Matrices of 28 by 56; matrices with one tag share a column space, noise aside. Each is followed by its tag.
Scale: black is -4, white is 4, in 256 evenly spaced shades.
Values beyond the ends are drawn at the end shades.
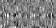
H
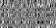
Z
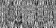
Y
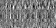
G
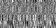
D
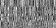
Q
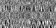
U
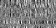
Z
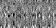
H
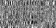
Y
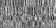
Q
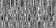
Q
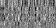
Q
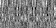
Q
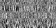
U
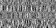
U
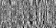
Y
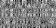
Z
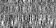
D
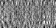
Y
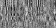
Q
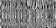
G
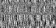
D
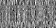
Y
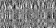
G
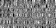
Z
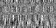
D
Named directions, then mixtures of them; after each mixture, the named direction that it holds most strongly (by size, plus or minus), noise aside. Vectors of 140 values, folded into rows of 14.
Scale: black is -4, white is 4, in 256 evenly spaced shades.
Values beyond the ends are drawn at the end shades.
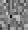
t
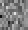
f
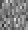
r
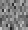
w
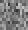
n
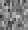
f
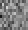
f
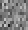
r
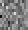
f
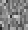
t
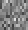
r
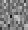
t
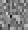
t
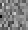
f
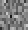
t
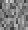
r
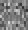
n
